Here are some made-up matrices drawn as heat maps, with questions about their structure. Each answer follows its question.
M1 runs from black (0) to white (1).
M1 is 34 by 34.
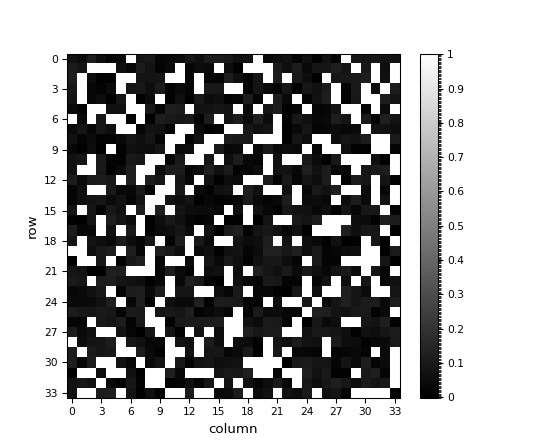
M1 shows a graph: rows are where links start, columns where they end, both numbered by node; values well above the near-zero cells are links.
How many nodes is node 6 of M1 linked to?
8
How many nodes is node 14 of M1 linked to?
6
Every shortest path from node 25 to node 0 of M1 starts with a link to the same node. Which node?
node 8
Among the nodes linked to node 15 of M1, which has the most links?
node 10
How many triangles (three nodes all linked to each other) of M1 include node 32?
2
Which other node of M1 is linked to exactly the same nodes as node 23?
node 9
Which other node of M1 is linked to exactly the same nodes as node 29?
node 2
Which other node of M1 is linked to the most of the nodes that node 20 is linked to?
node 33
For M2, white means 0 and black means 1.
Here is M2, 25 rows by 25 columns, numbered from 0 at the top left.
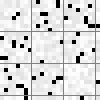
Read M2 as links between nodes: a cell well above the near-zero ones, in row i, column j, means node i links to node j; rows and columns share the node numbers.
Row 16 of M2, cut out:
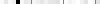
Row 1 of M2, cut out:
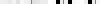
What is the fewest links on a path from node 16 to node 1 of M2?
7
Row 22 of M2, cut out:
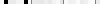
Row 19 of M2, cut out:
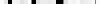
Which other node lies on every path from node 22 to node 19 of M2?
node 14
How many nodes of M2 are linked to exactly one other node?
7
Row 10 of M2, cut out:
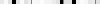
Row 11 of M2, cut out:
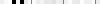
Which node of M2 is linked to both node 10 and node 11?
node 3
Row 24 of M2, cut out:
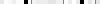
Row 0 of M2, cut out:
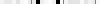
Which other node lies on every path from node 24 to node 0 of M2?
node 6
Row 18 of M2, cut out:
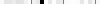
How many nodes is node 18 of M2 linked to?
1
